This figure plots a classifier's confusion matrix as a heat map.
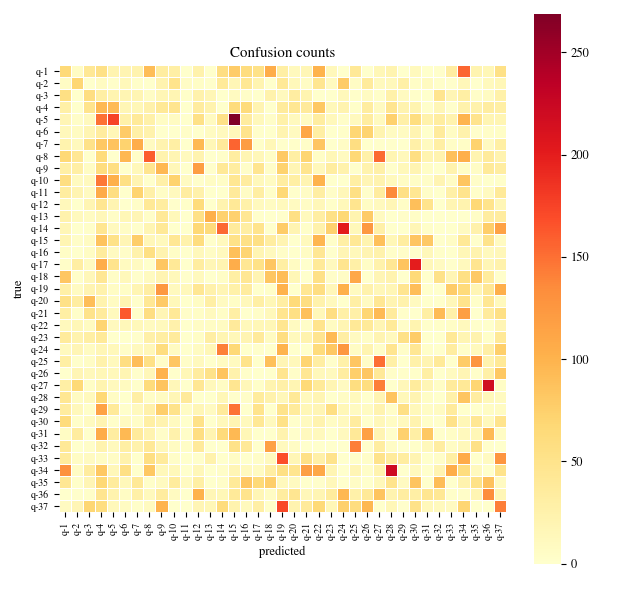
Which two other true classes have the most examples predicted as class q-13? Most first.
q-14, q-26
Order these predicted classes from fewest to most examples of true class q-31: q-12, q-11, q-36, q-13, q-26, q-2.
q-11, q-13, q-2, q-12, q-36, q-26
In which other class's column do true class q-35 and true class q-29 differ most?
q-15
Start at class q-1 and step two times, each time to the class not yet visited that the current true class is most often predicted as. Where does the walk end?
q-28
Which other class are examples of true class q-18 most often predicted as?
q-25
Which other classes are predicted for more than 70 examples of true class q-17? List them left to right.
q-4, q-9, q-15, q-18, q-29, q-30
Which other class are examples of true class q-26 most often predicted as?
q-9
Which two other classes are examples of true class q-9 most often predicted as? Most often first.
q-12, q-19
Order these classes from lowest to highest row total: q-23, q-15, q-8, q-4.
q-23, q-4, q-15, q-8
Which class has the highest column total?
q-4
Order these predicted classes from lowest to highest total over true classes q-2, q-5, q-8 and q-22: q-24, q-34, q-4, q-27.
q-24, q-27, q-34, q-4
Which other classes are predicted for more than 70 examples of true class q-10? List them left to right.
q-4, q-5, q-22, q-34
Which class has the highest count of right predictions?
q-5
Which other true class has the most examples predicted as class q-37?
q-33
